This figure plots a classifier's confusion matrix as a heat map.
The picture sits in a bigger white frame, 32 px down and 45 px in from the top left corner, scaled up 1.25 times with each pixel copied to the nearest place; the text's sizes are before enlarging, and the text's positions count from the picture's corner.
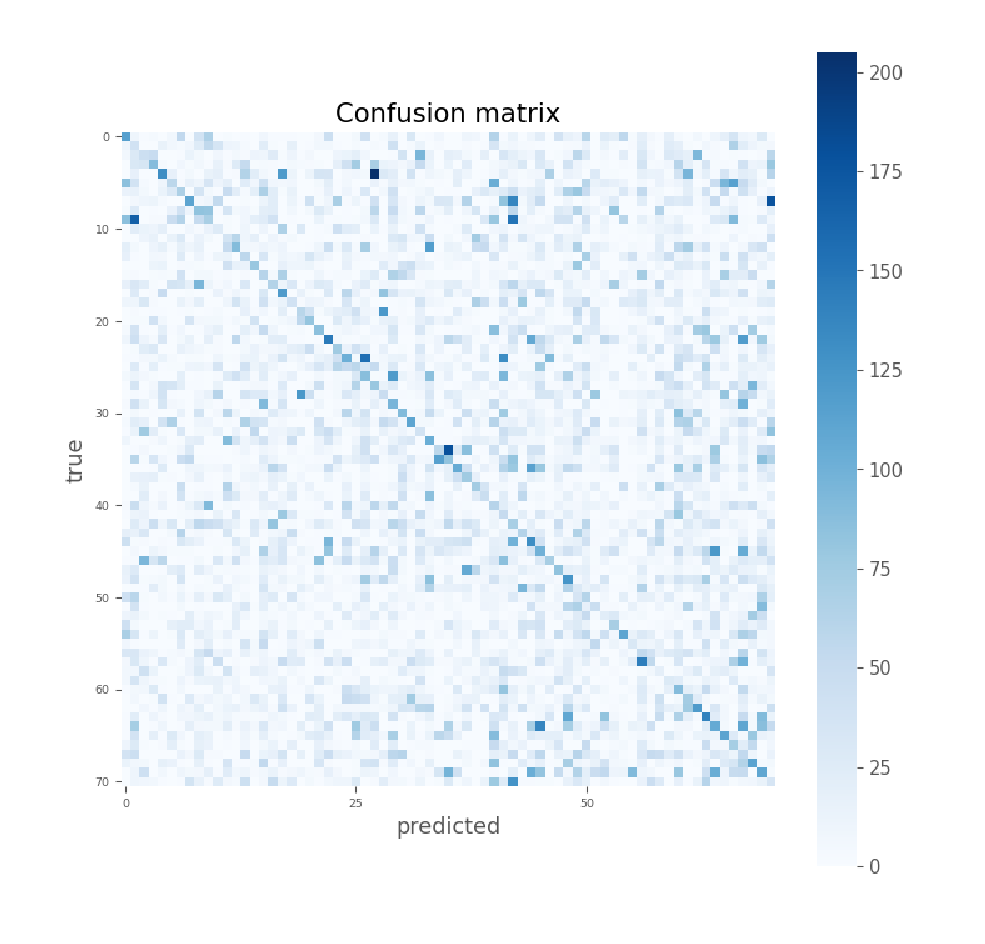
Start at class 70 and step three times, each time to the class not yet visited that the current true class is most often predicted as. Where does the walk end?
8
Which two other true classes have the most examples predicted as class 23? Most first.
7, 25
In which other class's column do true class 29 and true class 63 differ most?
48
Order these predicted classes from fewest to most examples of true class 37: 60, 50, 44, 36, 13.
50, 13, 44, 60, 36
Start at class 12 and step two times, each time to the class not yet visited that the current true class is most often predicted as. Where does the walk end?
11
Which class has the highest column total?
67
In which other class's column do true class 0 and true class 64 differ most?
45
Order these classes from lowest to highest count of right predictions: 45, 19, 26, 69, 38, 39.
39, 19, 38, 26, 45, 69
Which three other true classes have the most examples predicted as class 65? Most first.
5, 28, 15
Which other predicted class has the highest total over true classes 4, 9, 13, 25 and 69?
27
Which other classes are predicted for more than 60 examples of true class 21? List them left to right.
40, 62, 63, 68
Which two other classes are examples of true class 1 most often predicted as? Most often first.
66, 9
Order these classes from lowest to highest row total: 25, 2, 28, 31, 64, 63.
2, 25, 63, 28, 31, 64
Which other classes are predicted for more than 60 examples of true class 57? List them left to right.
56, 66, 67
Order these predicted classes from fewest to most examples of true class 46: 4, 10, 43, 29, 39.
43, 39, 10, 29, 4
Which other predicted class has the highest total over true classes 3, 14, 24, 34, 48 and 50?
26
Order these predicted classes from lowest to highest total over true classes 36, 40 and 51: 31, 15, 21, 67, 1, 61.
21, 31, 15, 67, 1, 61
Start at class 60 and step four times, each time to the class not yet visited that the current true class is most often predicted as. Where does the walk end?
19
